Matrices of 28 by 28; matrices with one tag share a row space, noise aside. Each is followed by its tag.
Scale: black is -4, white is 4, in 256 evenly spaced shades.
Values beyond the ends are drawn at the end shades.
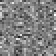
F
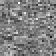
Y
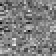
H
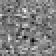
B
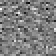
F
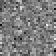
F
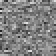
H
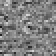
H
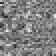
H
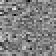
H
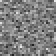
F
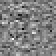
B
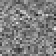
F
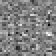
B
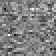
Y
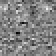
B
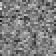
F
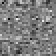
B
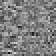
Y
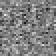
F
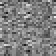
H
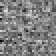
H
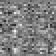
Y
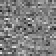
H
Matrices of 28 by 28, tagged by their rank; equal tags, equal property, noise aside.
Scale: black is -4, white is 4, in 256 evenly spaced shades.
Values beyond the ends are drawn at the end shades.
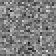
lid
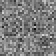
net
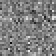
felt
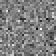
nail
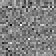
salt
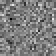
lid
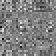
salt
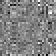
salt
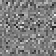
salt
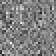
salt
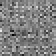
felt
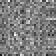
felt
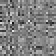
salt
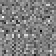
net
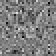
net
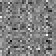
net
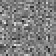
nail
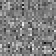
felt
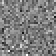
lid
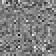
net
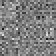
salt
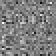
salt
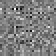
salt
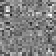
salt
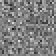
felt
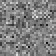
net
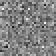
nail
